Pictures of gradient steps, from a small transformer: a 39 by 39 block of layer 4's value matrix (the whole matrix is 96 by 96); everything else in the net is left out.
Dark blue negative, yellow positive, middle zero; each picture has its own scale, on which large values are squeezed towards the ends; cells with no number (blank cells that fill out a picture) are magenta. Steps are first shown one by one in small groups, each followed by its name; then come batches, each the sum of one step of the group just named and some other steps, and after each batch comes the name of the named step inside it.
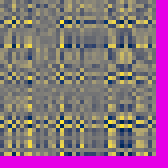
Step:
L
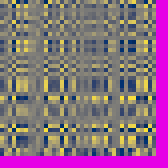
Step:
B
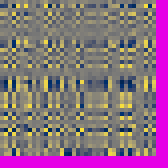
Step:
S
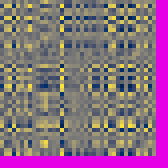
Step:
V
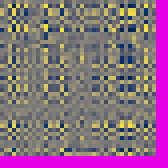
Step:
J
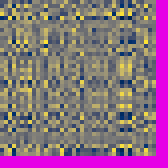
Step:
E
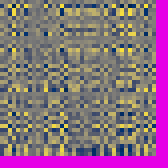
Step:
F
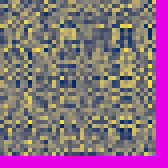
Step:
L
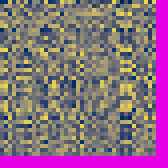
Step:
E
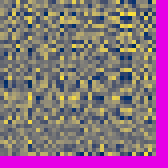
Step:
J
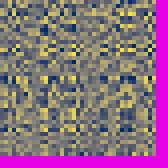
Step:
S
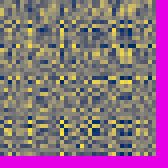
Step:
L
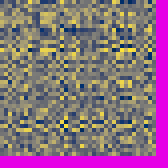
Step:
F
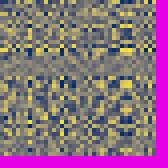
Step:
L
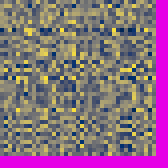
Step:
J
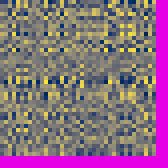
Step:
F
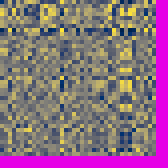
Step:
J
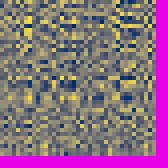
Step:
V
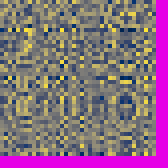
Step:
J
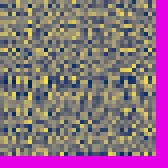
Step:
S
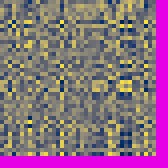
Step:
L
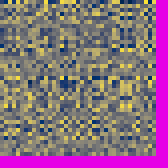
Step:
S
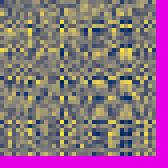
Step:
L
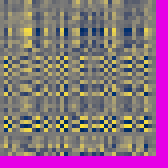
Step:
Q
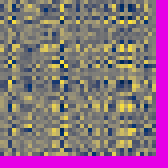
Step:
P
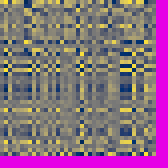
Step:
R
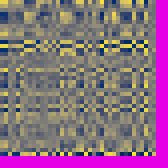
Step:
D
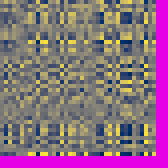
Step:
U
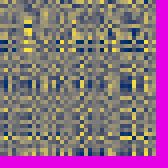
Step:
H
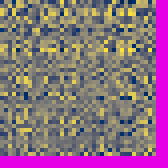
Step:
D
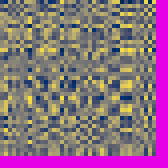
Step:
P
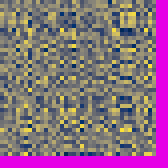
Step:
Q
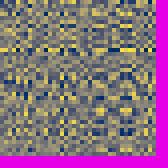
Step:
R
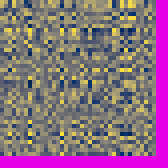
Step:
R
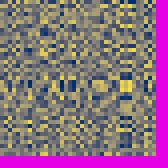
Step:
U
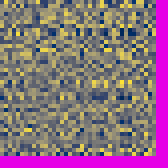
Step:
D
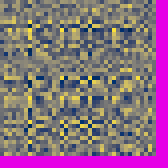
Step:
Q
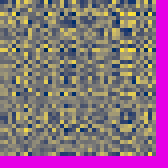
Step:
Q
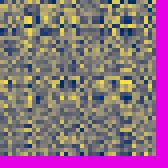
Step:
H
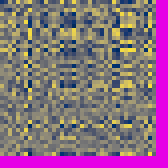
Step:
Q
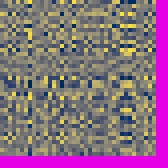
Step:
H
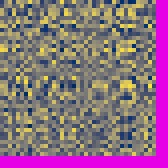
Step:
D
